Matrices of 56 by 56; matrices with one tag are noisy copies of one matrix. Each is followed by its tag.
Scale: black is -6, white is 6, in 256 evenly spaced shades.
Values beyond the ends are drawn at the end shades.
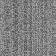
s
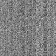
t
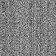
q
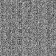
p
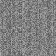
p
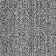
q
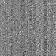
t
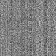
t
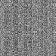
s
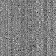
t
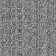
p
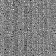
s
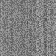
t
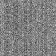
s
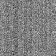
s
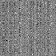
q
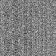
s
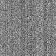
t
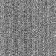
s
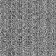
p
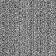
q
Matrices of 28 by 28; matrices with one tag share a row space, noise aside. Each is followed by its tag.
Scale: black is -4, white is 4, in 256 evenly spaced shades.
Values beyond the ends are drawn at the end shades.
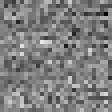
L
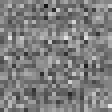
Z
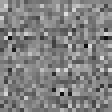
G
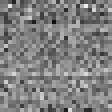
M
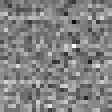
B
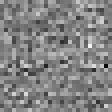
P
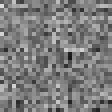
Z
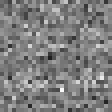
P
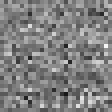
P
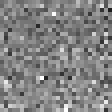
G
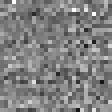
M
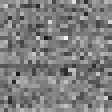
B
